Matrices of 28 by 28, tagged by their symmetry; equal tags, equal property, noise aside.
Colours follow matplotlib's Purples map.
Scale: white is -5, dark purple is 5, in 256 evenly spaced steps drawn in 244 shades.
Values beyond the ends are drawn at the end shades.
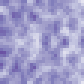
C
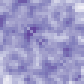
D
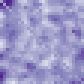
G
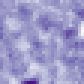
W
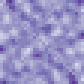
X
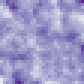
W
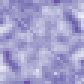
X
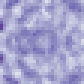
C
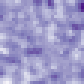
W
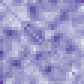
D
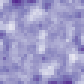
X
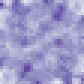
X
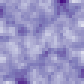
X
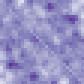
X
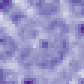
D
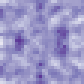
C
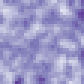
G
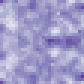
C
